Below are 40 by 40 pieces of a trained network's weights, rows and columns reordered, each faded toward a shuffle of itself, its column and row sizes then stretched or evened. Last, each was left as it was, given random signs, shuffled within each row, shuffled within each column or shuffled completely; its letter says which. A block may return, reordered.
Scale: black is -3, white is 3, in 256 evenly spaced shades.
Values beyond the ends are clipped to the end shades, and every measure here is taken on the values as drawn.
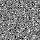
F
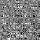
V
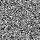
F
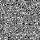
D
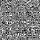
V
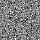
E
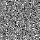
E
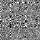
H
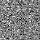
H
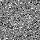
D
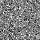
F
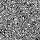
F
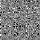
H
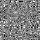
H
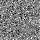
F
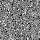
F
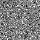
D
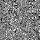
E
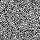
F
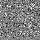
D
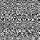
V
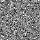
E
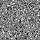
D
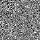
E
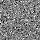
F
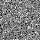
F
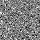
F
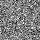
F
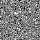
E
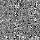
H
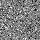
F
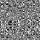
V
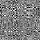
V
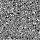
F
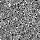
F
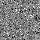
F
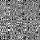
V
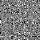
H
